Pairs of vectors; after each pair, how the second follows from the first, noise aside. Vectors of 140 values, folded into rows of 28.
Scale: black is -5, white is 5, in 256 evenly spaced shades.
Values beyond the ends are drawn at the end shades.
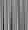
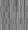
reversed, shrunk.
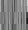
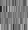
reversed, partly zeroed.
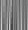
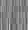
shrunk.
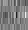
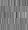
shrunk.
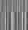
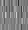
reversed, partly zeroed.
